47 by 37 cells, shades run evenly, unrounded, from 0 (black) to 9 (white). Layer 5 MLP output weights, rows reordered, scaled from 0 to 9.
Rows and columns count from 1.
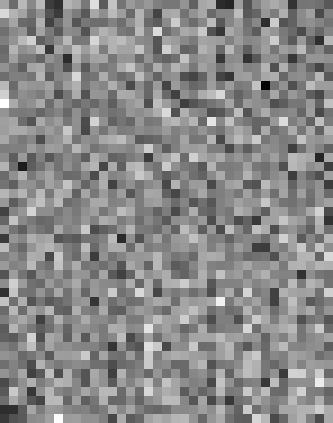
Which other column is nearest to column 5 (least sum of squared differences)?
16
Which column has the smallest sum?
10
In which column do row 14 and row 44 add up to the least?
4
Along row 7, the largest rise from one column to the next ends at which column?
9
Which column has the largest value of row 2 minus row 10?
30
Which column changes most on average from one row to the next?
36
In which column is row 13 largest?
19
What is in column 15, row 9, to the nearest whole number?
4
